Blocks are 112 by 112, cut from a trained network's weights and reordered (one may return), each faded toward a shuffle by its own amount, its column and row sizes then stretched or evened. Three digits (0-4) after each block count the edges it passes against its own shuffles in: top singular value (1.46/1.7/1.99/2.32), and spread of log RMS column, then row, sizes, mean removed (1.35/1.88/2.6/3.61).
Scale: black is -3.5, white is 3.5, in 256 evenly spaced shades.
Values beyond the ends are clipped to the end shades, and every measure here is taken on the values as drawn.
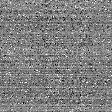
3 1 0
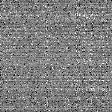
3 2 1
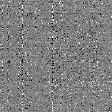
1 3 1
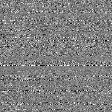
1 0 4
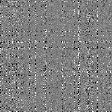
2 4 3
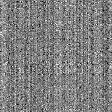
4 0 2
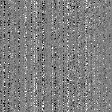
3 4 1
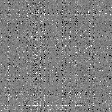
2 3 2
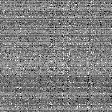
4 2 0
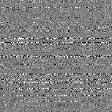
3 0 4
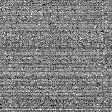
4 0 1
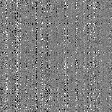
2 4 2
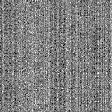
4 1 1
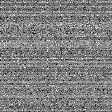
4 1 1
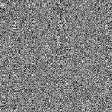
2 2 1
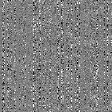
2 4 1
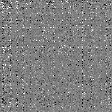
1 3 2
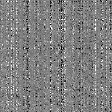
4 4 2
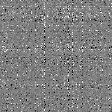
1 3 2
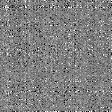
1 2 3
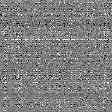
3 2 3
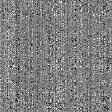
3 3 2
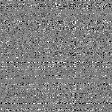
1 2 4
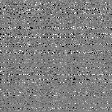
0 1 4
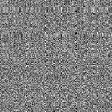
4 3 0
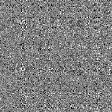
2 2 2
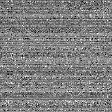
4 1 2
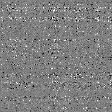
0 2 3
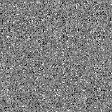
1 1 2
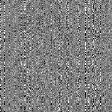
4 4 0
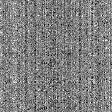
4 2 2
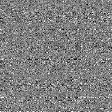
1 1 3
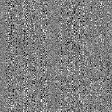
2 4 1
